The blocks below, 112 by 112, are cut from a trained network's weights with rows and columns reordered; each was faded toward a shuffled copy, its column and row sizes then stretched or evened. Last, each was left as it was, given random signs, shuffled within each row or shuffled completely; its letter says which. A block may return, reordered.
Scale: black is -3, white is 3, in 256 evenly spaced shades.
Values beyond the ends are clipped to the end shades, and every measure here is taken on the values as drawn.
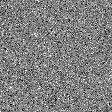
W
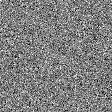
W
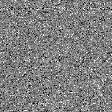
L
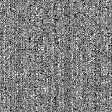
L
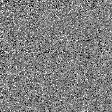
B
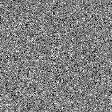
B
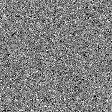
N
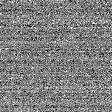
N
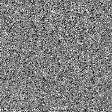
B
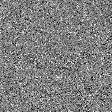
N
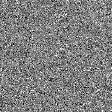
B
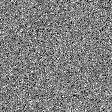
W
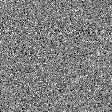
N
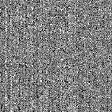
L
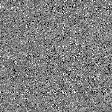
B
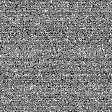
N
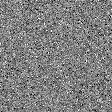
W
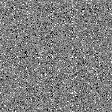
B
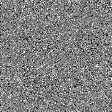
B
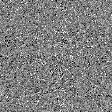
B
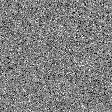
W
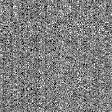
L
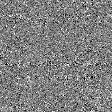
B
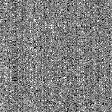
L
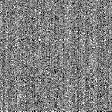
L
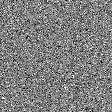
W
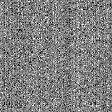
L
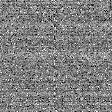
L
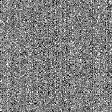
L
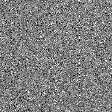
B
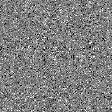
L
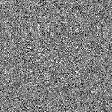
L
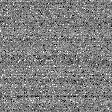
N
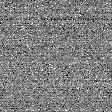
N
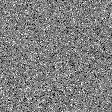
W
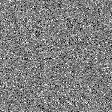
N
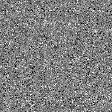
B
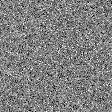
W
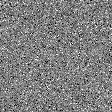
W
